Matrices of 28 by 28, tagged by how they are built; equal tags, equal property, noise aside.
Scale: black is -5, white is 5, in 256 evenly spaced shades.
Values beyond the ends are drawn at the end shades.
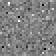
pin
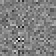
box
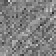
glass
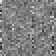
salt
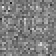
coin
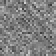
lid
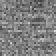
coin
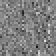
salt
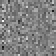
salt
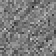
glass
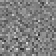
box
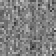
coin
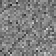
glass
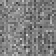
coin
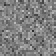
lid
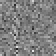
salt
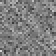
lid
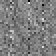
salt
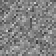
glass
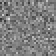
box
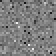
pin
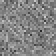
lid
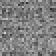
coin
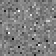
pin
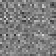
box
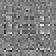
box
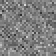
lid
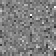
salt
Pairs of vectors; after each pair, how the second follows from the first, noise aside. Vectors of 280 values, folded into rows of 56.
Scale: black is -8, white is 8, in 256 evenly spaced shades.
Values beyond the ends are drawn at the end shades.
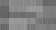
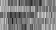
wrapped around, negated, scaled up.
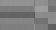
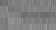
reversed, shrunk.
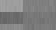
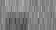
wrapped around, negated.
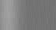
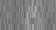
wrapped around, partly zeroed.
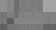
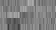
wrapped around, negated.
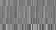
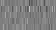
wrapped around, partly zeroed.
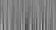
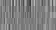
reversed.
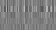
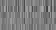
negated.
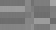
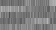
copied.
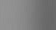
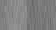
wrapped around, negated, shrunk.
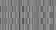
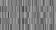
copied.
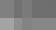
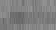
wrapped around, negated, shrunk.
